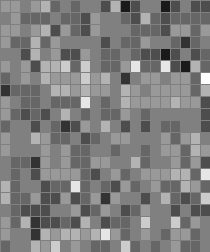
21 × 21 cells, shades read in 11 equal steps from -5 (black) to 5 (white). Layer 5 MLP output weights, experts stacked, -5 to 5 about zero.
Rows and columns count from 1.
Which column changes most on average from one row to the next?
21
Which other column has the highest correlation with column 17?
14
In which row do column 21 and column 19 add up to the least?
6
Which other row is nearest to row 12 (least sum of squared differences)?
13
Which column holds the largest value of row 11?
11
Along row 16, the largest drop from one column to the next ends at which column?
9
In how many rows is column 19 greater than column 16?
6
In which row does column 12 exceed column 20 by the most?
1
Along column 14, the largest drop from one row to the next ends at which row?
7
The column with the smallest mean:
4
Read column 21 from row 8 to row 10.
2 -2 -2
